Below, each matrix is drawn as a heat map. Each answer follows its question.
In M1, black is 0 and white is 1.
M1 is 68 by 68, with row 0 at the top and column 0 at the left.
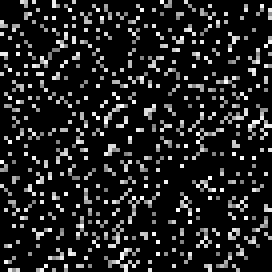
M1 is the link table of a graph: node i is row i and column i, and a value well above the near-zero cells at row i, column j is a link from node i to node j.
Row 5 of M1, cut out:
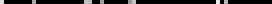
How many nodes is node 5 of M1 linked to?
9
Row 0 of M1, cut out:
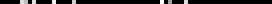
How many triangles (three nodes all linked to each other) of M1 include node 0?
2
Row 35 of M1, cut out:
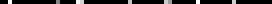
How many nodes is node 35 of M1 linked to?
9
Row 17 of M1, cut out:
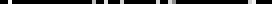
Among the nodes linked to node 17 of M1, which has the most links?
node 26
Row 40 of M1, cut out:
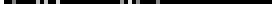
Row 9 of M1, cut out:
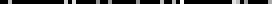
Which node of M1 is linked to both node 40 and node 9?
node 34
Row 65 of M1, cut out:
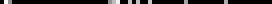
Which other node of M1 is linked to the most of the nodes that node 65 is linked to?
node 50
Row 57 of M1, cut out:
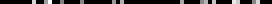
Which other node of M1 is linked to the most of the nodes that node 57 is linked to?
node 33
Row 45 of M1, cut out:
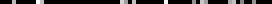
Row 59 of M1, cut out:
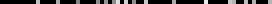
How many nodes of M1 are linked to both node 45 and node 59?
7
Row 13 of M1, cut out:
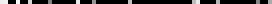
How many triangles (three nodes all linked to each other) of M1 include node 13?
7
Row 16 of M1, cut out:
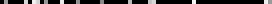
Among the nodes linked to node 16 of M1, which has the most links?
node 32
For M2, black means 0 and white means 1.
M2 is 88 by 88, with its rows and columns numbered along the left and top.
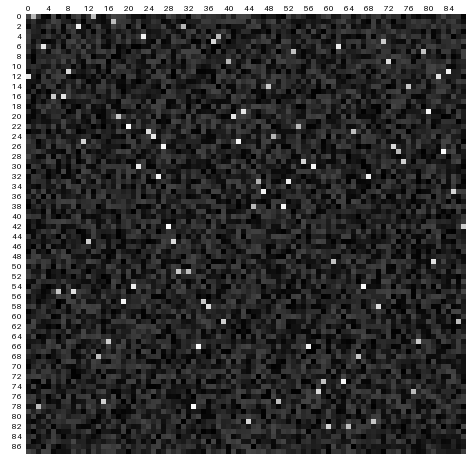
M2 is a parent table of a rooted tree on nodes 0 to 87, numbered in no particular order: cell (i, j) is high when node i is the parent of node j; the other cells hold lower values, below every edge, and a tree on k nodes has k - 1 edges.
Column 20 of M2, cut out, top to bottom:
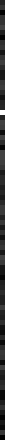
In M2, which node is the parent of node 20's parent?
30
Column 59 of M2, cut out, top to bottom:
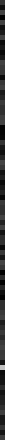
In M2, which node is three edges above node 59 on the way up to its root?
32
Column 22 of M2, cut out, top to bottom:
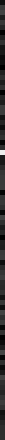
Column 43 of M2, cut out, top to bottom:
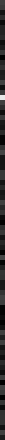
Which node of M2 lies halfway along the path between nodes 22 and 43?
57
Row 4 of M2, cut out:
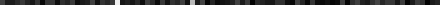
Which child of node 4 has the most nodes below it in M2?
38
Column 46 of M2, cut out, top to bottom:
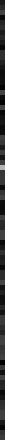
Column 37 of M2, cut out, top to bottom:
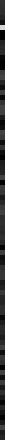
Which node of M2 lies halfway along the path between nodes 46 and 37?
65
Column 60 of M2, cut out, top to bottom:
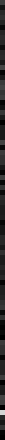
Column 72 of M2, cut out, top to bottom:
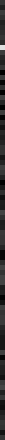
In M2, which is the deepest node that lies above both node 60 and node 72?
45
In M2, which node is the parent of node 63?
73
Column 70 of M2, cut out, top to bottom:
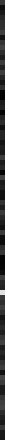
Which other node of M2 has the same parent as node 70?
36
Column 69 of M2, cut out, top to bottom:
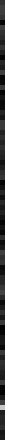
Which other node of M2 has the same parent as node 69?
44
